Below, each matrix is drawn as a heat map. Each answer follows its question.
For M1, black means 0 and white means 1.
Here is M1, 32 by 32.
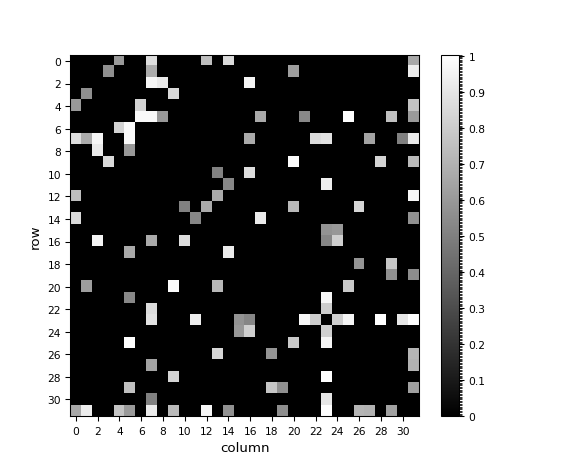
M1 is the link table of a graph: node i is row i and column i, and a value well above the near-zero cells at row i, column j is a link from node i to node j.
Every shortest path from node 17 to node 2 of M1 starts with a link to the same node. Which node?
node 5
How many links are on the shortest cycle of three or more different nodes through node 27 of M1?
3
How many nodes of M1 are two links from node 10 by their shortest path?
7
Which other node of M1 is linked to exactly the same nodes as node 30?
node 22
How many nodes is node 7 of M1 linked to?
10
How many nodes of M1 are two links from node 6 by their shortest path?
8
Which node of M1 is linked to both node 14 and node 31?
node 0
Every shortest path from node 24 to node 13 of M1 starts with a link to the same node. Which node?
node 16
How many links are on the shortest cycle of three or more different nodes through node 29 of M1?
3
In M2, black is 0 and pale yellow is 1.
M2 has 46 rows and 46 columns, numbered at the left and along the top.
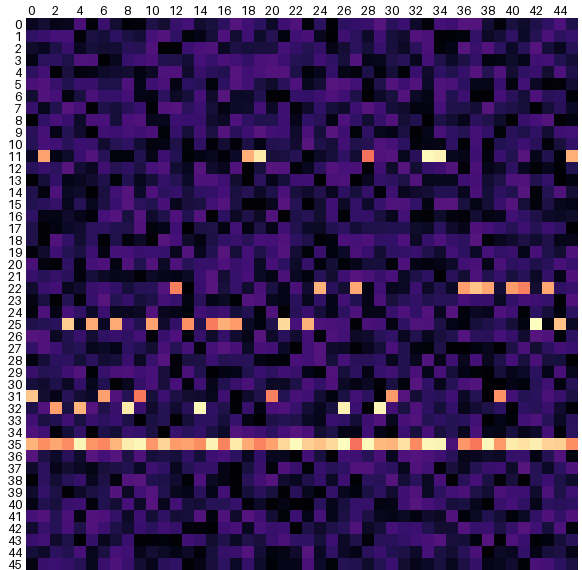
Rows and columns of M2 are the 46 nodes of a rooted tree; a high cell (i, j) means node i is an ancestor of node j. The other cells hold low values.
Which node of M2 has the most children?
25
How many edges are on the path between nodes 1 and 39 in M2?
4
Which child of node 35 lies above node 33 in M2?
11
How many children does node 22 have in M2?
9
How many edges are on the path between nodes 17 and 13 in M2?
2
